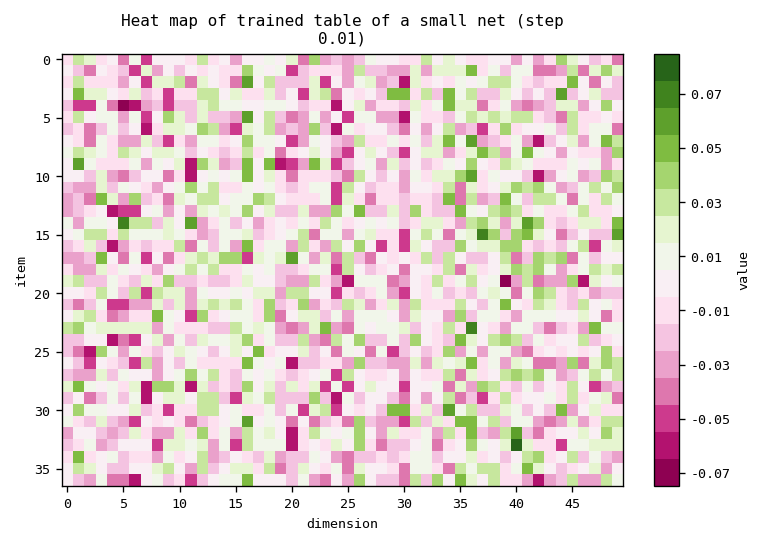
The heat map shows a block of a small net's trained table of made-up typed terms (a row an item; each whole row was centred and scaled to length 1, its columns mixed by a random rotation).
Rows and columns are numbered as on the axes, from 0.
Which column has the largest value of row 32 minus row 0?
40
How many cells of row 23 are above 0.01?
15
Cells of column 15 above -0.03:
29
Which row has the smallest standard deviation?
34
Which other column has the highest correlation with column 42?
43
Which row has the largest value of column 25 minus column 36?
17
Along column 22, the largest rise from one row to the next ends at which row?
32
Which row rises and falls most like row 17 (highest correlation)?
12
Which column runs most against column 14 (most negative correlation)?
22
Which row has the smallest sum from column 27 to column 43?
25
